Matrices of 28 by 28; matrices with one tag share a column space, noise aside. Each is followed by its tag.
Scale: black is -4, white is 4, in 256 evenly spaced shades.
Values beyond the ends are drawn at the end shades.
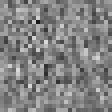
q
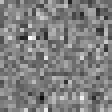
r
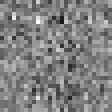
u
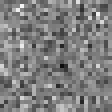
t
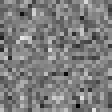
r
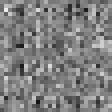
t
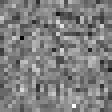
u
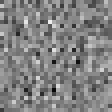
u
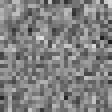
r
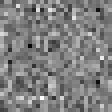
t
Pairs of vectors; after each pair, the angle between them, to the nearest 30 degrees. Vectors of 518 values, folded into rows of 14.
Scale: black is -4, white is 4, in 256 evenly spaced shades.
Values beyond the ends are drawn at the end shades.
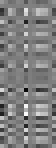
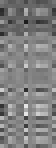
30 degrees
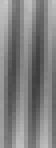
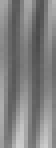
30 degrees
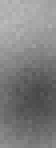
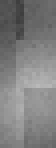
150 degrees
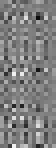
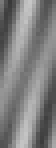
90 degrees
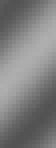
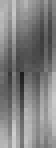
150 degrees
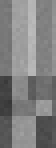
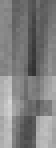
150 degrees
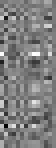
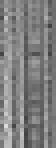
120 degrees
